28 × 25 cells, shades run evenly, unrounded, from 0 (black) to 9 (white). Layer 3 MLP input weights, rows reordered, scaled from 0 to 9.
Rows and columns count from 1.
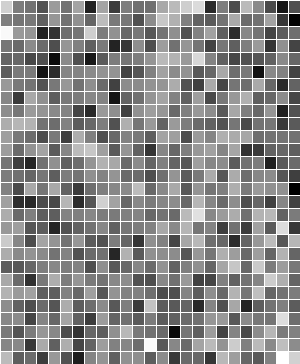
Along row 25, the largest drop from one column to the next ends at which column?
25
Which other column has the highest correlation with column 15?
14
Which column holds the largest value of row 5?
17
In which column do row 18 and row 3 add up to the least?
5
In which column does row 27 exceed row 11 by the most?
13
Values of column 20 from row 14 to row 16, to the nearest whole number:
6 6 5
